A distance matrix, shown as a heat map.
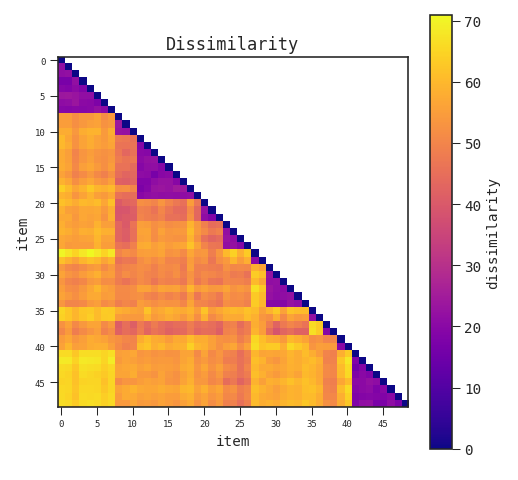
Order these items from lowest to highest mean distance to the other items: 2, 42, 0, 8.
8, 2, 42, 0
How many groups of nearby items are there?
11
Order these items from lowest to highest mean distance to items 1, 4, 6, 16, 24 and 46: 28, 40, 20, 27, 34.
34, 20, 28, 40, 27
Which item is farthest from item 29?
40
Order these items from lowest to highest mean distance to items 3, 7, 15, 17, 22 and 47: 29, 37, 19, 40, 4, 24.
19, 4, 37, 29, 24, 40
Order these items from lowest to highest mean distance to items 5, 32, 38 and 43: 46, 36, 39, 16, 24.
46, 16, 24, 39, 36
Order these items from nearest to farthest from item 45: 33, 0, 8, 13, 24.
24, 8, 13, 33, 0
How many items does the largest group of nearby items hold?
9
